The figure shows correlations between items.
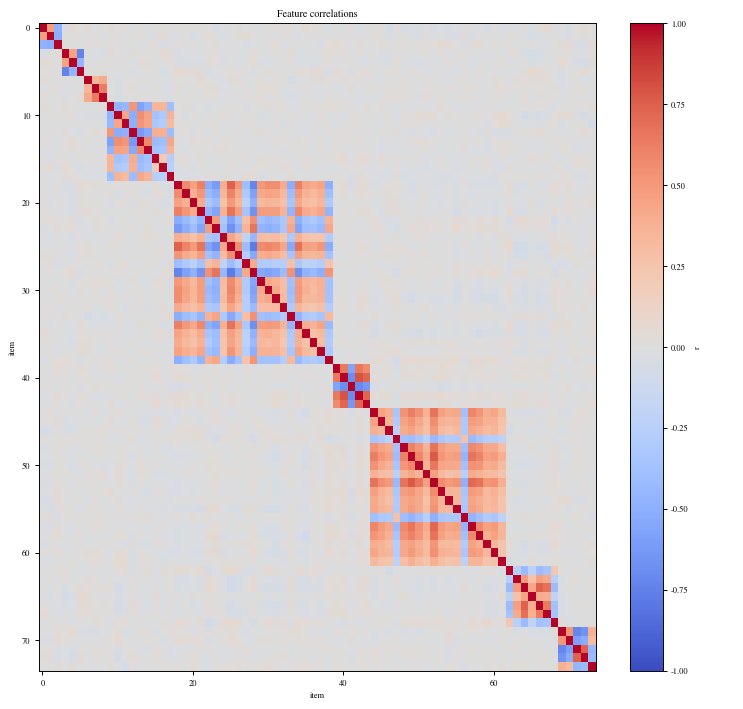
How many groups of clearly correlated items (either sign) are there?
9
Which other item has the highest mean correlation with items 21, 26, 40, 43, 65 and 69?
42
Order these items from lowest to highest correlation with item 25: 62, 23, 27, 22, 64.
23, 22, 27, 64, 62
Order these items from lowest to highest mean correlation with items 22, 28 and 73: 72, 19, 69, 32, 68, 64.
19, 32, 72, 68, 64, 69
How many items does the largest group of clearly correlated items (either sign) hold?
21
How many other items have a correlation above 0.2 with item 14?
4
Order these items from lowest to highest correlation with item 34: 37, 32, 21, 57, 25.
57, 32, 37, 21, 25
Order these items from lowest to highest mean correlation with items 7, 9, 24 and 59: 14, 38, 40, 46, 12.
14, 38, 40, 46, 12
